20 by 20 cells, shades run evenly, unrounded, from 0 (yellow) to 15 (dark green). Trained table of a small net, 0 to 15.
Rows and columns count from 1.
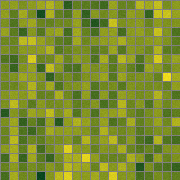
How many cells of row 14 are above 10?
4
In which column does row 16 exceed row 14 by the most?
20
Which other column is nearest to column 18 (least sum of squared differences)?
15
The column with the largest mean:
5
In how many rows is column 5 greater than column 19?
12
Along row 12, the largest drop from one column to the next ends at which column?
14
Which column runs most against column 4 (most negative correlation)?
2
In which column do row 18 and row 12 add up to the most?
17
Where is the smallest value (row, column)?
9, 19
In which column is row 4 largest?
3
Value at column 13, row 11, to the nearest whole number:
10
